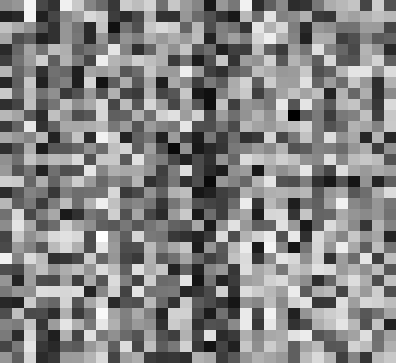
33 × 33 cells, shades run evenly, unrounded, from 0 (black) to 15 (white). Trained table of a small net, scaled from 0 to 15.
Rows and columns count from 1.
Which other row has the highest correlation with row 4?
3
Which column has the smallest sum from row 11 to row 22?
18
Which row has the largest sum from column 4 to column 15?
25
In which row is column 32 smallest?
17
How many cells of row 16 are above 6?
23
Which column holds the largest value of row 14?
11
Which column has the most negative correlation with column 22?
29
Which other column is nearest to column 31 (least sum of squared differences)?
13
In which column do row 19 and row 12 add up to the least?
4
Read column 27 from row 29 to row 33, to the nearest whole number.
11 10 5 11 13
